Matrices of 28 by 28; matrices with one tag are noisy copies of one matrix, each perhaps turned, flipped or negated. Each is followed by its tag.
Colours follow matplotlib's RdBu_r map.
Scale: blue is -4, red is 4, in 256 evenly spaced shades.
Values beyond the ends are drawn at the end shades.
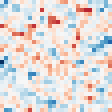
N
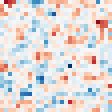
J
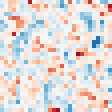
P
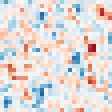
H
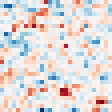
H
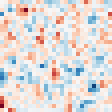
J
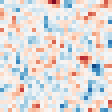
P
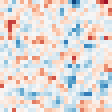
J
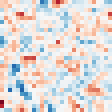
P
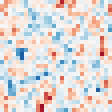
N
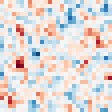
H
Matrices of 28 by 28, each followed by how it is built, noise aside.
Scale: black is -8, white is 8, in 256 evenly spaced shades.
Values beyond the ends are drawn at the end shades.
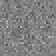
uneven rows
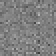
low rank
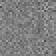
low rank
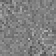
block diagonal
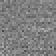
low rank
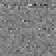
uneven rows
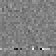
uneven rows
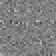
uneven rows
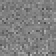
uneven rows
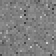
sparse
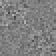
block diagonal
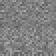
repeating columns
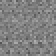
repeating columns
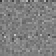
uneven rows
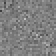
block diagonal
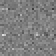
uneven rows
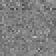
uneven rows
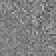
upper triangular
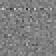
uneven rows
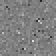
sparse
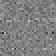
uneven rows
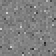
sparse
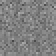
repeating columns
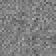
low rank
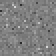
sparse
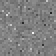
sparse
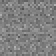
repeating columns
